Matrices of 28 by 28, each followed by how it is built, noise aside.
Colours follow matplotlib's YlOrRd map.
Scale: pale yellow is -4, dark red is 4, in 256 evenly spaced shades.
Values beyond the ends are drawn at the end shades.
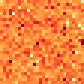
sparse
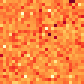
sparse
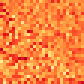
lower triangular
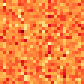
uneven columns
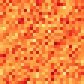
Hankel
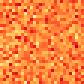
uneven columns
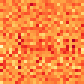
low rank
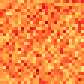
Hankel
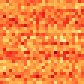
blocks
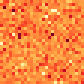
sparse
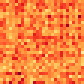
blocks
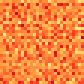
repeating columns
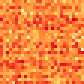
blocks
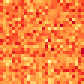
blocks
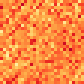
Hankel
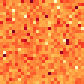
sparse
